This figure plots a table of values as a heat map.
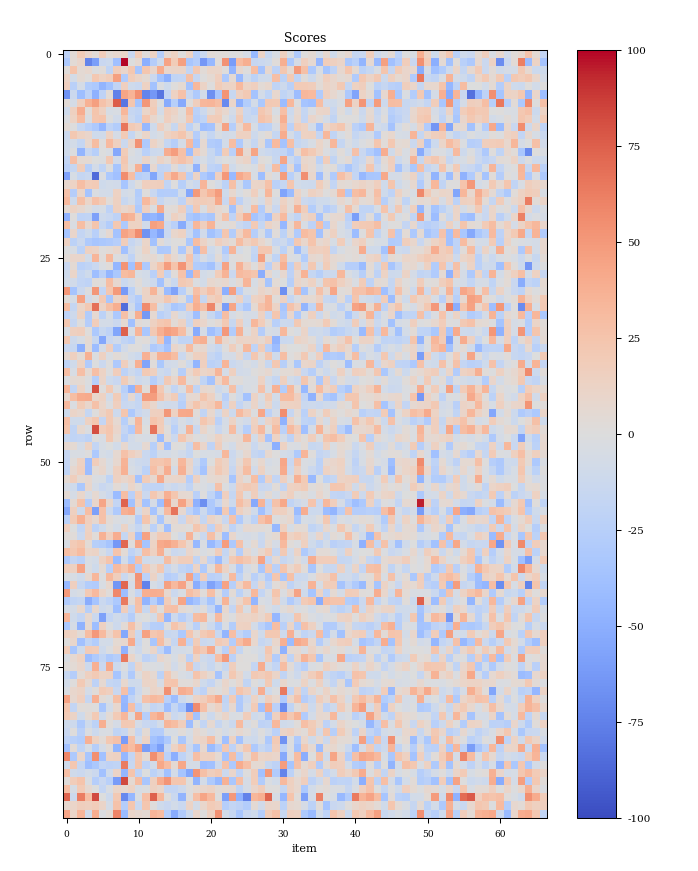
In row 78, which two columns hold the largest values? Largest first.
30, 14
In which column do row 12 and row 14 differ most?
49
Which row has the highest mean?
91
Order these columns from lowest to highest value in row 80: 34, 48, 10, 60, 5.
5, 10, 34, 48, 60
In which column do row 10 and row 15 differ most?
4
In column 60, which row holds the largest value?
6
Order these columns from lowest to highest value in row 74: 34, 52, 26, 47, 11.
11, 47, 26, 52, 34
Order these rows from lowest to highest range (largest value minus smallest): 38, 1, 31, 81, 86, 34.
81, 38, 86, 34, 31, 1
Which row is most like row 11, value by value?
64
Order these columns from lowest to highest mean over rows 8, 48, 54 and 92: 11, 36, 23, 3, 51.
23, 36, 51, 3, 11
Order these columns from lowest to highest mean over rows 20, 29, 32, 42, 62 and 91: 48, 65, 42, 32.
48, 32, 65, 42
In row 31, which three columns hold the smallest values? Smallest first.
8, 63, 22
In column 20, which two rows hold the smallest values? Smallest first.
5, 65
